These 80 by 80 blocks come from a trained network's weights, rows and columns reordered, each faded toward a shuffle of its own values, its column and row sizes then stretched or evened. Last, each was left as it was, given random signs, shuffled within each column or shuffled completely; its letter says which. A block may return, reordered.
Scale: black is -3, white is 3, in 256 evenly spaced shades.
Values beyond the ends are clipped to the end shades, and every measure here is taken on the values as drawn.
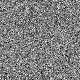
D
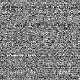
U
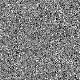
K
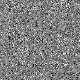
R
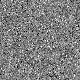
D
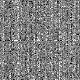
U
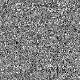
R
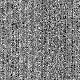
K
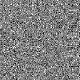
U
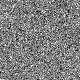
D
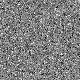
D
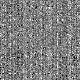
U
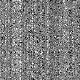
U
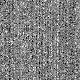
K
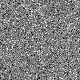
D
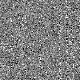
K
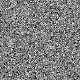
R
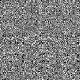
U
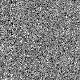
K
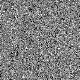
K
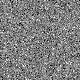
D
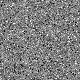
D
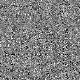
R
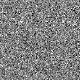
R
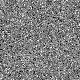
D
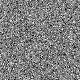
D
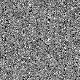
K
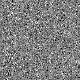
K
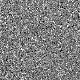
K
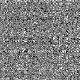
U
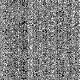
U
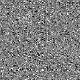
U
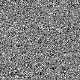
R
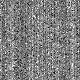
K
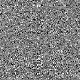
U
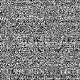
U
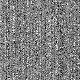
K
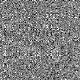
U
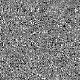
U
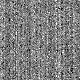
K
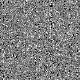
K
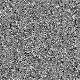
K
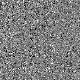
R
